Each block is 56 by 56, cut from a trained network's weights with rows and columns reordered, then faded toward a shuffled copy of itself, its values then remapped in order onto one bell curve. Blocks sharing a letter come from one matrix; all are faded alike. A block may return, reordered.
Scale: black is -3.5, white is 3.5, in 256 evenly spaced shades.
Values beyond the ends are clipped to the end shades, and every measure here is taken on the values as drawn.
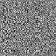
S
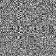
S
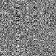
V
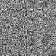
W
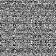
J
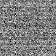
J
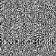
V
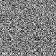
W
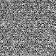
J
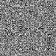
W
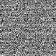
J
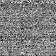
J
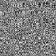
S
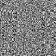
S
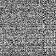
J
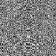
S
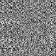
V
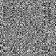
S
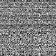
J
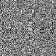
V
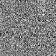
W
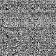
J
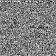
W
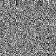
V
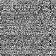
J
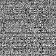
J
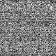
J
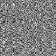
V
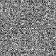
W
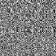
V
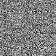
W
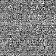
J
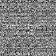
J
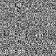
S
